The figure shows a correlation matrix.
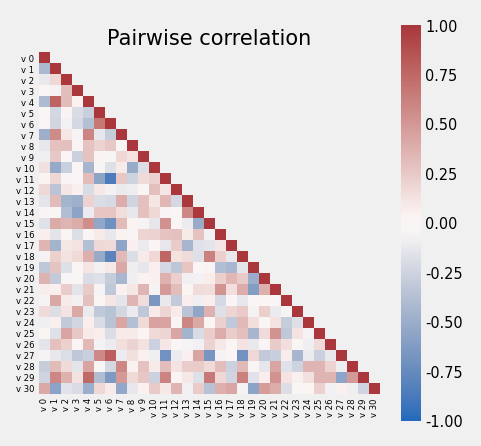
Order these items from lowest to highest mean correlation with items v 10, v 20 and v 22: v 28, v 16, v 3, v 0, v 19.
v 19, v 28, v 3, v 16, v 0
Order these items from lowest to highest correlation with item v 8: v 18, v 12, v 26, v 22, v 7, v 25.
v 18, v 12, v 7, v 25, v 26, v 22
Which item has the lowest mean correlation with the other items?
v 6
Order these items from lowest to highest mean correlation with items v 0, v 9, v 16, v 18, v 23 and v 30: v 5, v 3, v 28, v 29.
v 5, v 3, v 28, v 29
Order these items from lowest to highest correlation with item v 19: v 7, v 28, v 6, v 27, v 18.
v 18, v 28, v 6, v 27, v 7
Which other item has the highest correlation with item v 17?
v 30
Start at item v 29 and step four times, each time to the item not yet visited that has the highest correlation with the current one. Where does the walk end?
v 28
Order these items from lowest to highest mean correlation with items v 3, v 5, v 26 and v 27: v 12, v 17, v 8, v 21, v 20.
v 20, v 21, v 12, v 17, v 8
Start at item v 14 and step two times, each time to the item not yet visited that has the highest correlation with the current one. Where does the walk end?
v 24
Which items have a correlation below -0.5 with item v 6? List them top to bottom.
v 11, v 15, v 18, v 29
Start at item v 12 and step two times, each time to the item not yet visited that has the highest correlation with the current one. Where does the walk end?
v 21
